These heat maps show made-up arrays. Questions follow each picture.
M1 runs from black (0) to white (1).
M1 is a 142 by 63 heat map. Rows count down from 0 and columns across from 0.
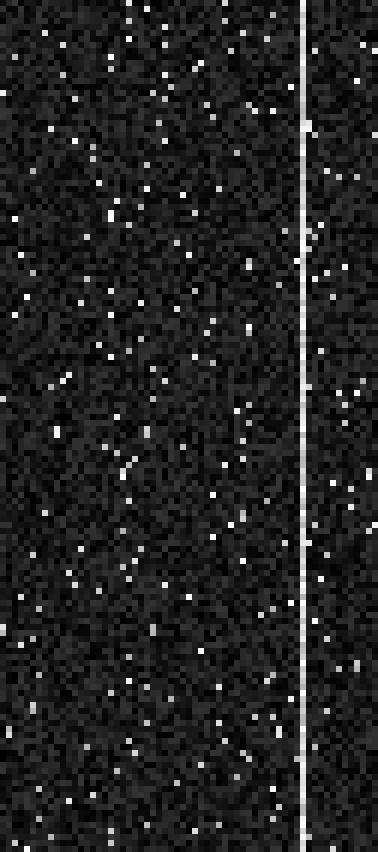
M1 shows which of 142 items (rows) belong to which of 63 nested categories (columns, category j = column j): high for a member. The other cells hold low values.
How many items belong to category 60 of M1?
2
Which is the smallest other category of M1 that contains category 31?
3
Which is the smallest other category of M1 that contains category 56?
59
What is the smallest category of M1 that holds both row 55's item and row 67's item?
41
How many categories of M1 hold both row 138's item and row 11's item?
3
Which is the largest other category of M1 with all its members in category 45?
6
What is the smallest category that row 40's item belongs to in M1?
29
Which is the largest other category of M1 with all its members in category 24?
36
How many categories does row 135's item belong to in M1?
1
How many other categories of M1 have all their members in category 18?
2
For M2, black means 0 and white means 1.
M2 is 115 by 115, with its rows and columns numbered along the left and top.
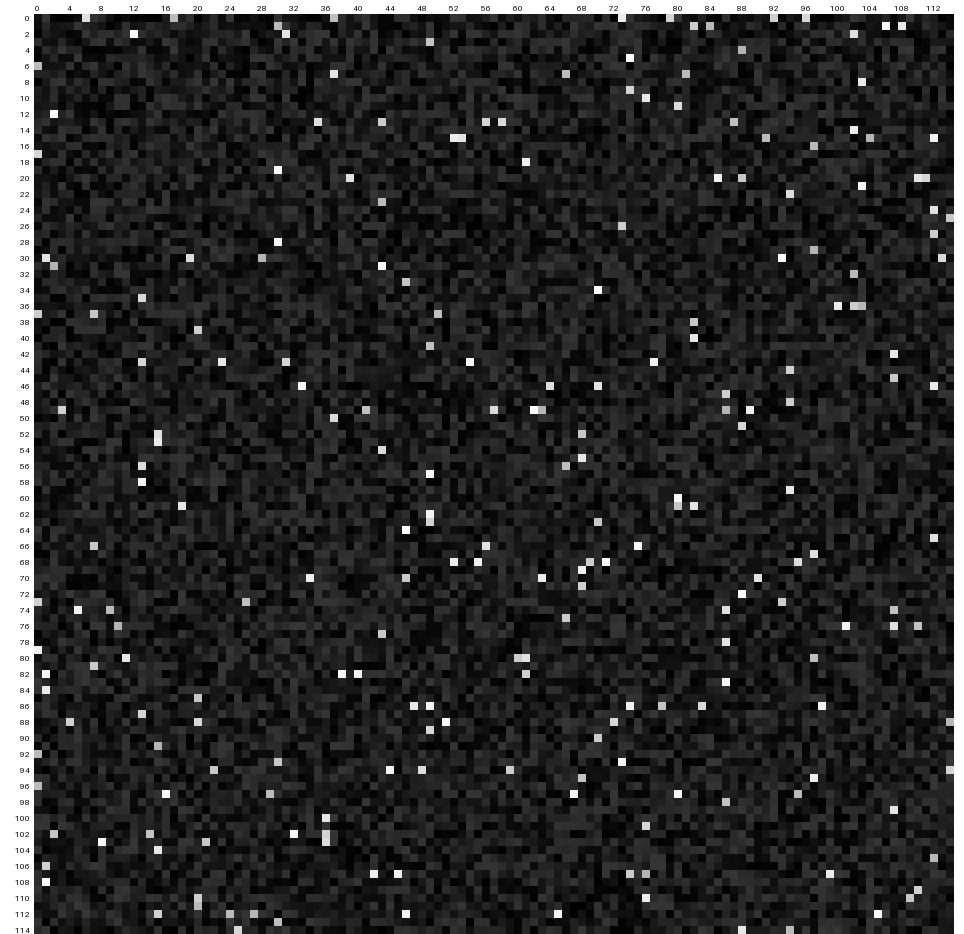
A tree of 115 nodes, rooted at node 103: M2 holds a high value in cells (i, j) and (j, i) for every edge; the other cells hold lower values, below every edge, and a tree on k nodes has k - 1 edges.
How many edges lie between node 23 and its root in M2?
6
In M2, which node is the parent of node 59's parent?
114
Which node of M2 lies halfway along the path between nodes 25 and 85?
88
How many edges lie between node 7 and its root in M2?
9
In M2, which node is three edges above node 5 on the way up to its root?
49
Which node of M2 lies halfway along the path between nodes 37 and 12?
13
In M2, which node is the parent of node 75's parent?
56
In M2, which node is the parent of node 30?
93
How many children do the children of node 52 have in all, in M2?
4
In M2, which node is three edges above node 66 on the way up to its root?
43
